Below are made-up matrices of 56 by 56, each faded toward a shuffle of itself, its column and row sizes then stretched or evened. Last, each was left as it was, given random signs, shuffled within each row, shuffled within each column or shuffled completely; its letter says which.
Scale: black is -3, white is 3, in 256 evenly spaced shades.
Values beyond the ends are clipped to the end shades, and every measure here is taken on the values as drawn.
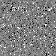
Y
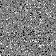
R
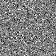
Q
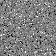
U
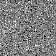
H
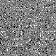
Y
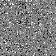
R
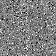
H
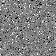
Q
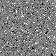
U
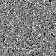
Q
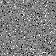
Q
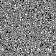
Y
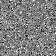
U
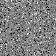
H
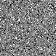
H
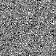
R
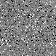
Q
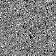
H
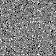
R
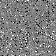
R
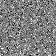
U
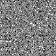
Y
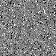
H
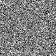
H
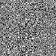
Y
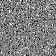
Q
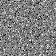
U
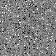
H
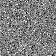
U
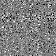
R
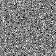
H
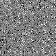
R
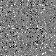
R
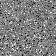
U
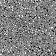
Q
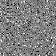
Y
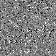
Q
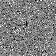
U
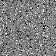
H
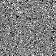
H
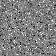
U
